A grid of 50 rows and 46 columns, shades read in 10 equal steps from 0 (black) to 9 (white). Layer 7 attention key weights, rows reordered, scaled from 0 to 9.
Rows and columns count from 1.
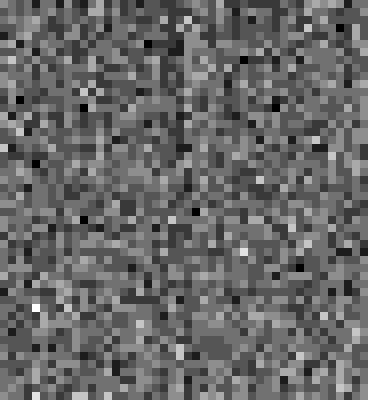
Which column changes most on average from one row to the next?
5
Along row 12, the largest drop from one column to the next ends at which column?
12
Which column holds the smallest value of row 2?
30
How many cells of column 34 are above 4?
10
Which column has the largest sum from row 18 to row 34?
26
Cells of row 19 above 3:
22
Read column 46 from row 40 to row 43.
4 4 5 4
